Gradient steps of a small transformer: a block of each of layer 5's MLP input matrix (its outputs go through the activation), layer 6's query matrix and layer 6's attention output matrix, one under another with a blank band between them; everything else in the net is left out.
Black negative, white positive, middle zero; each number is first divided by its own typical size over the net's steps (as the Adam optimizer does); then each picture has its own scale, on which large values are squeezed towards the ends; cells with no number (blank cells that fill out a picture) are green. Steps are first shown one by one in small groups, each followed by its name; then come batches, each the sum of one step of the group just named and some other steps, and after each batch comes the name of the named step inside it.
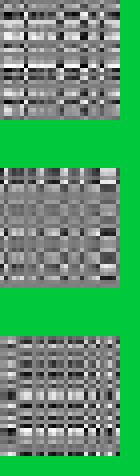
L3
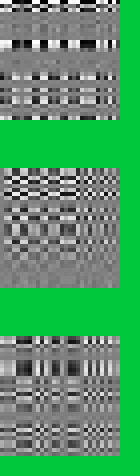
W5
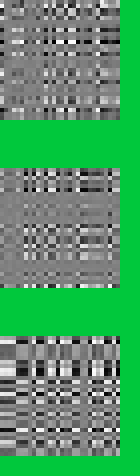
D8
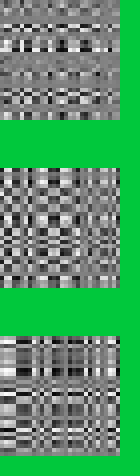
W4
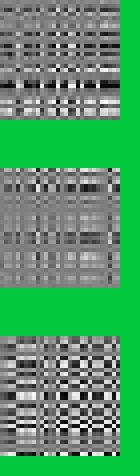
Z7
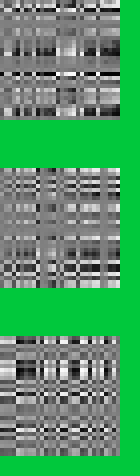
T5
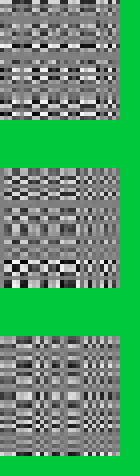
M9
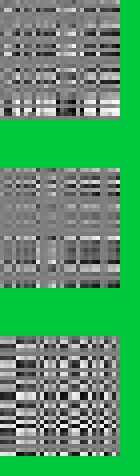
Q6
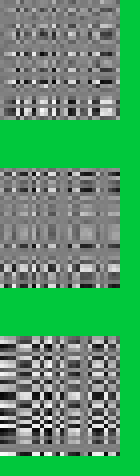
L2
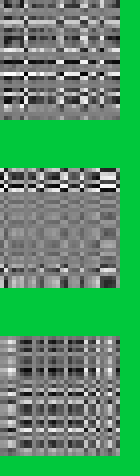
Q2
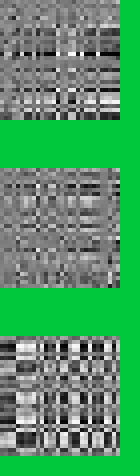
Q6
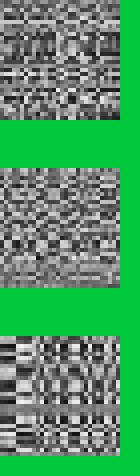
Q2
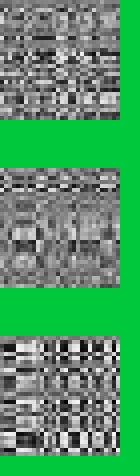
Q2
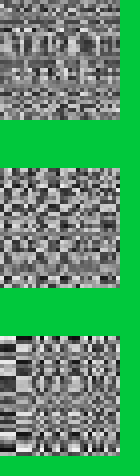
D8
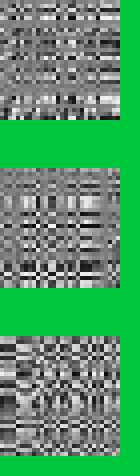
Q6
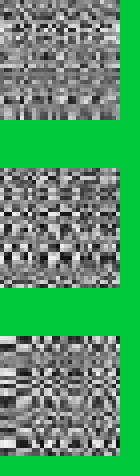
L3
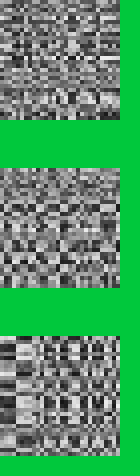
M9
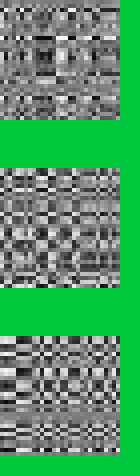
T5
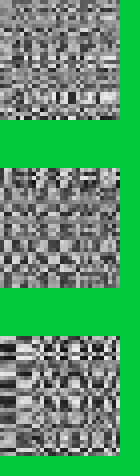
M9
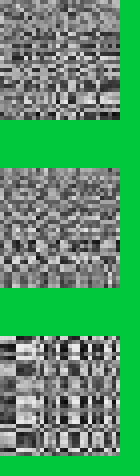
M9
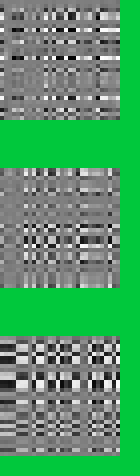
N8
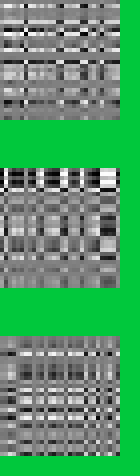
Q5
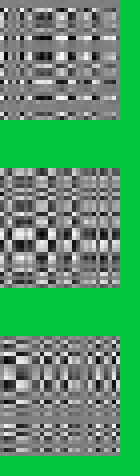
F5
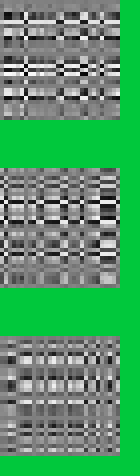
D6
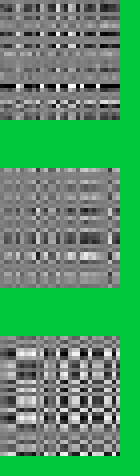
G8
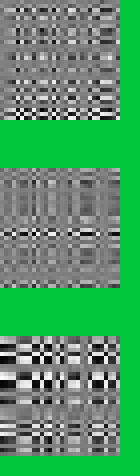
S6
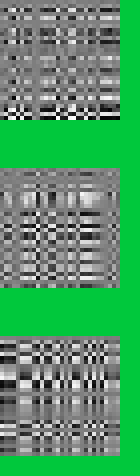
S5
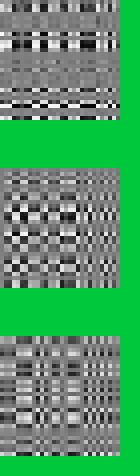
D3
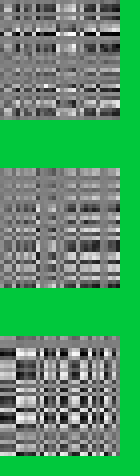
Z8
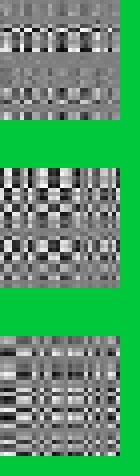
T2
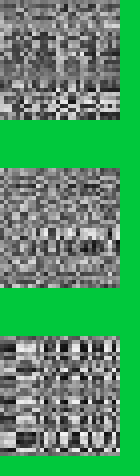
D3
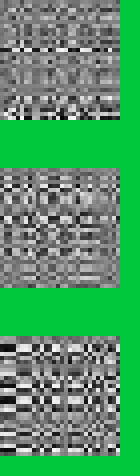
S5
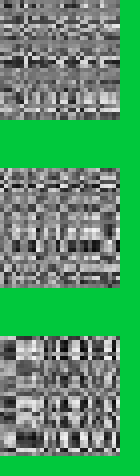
T2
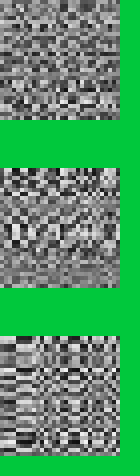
Q5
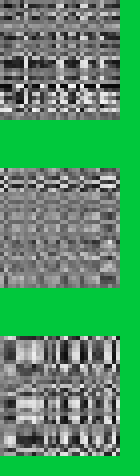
G8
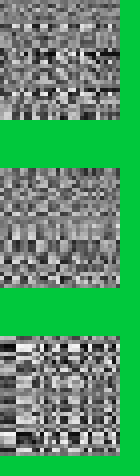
F5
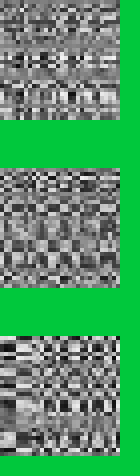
F5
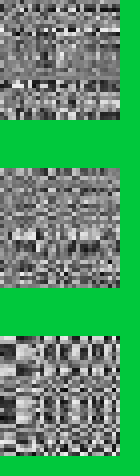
Z8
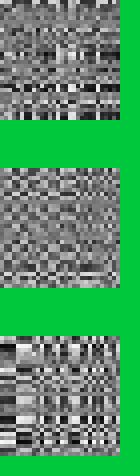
G8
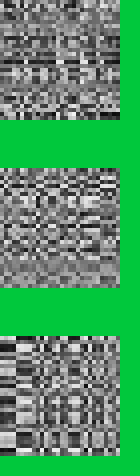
D6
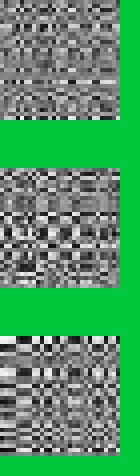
S6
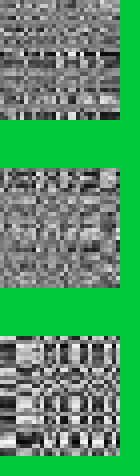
Q5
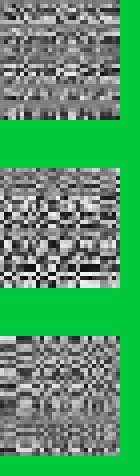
D6
